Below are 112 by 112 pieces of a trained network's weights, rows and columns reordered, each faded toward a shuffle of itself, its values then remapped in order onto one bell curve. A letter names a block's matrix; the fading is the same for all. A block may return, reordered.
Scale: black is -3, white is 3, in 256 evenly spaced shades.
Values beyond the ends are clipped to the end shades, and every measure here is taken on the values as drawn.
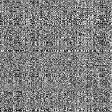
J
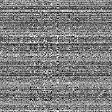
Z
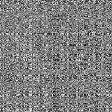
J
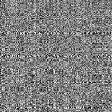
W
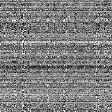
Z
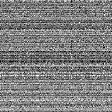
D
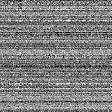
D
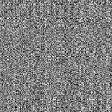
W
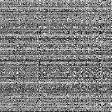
Z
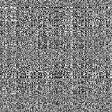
J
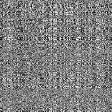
J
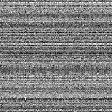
D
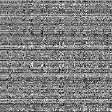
Z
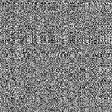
W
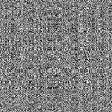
W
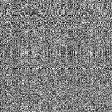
W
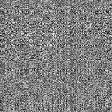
W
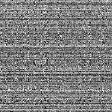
Z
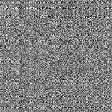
W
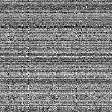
D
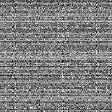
Z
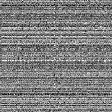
D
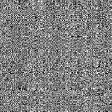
W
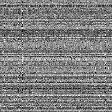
D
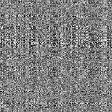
J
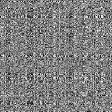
J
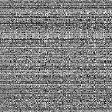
Z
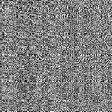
W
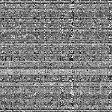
Z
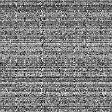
Z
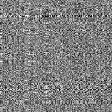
W
